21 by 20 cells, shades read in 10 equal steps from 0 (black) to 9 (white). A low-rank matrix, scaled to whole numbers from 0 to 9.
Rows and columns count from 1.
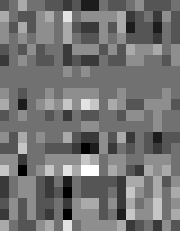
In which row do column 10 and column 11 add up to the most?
16
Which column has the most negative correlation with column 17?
3
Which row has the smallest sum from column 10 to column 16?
14
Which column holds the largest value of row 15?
10
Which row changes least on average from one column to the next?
8
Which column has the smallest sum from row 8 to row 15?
15
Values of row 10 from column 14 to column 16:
5 3 3
